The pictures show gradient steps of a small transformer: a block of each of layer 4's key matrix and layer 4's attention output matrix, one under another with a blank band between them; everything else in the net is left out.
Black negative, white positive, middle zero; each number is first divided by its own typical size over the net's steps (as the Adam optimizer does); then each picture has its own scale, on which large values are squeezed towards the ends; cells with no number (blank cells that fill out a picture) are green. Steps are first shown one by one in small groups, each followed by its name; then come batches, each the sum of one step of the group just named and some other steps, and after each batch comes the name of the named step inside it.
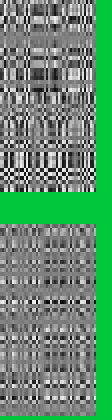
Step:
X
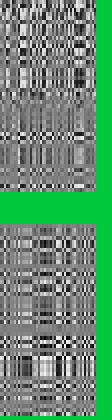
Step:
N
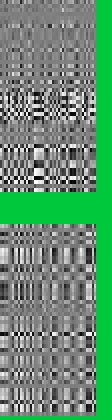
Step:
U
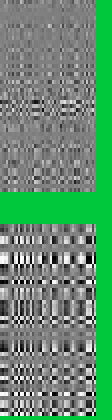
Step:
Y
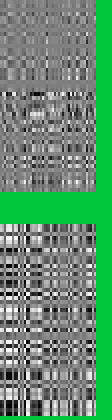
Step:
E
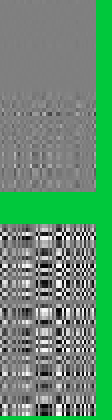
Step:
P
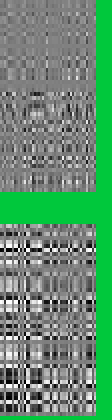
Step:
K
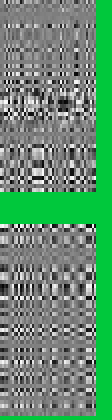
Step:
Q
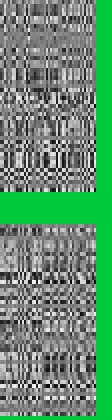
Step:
X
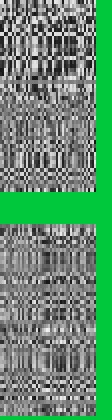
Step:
X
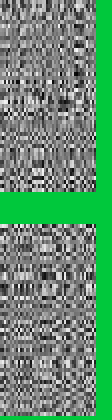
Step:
Q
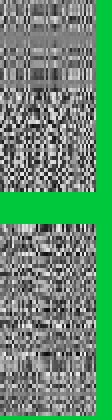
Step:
X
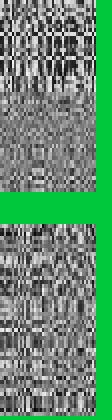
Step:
Q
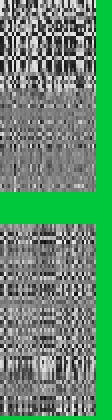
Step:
N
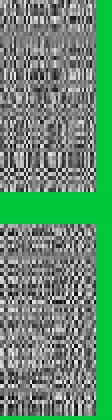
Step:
X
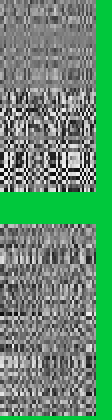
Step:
Y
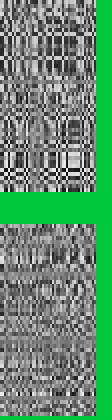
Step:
Y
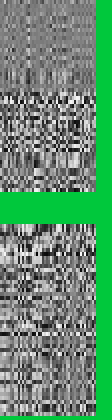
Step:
U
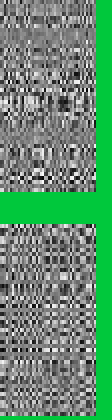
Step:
Q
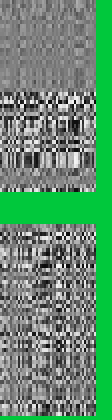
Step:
P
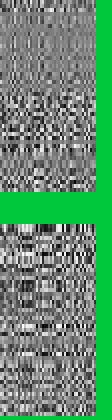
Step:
U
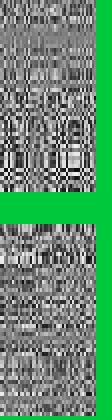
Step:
Y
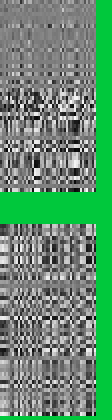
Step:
U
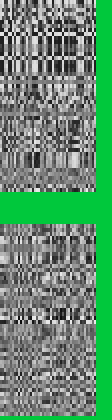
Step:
Y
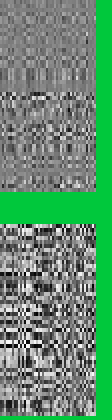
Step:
E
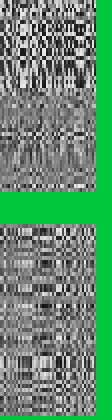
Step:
N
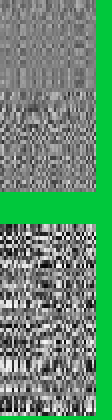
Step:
P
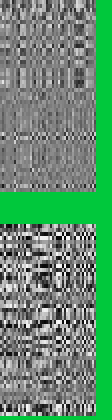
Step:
P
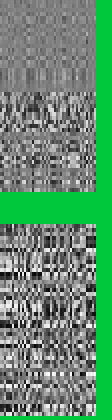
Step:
K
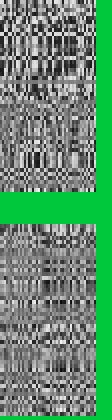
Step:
X
